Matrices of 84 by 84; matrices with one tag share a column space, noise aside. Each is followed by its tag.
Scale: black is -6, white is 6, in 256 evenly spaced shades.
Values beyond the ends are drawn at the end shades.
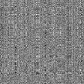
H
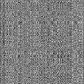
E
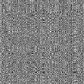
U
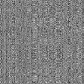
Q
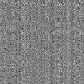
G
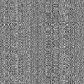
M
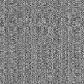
Q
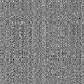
E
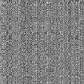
G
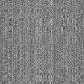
Q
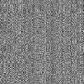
U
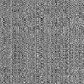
Q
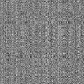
E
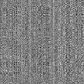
H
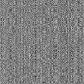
Q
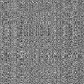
E
